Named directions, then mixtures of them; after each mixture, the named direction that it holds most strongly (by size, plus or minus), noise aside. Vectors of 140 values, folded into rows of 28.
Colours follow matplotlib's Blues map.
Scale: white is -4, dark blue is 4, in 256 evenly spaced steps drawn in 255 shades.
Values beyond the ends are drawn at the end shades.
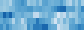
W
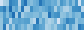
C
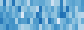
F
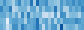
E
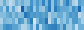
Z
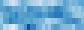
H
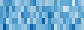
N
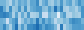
E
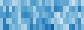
N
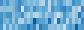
Z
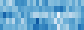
W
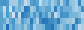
C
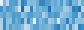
C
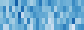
N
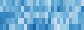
W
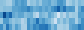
W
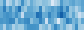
F
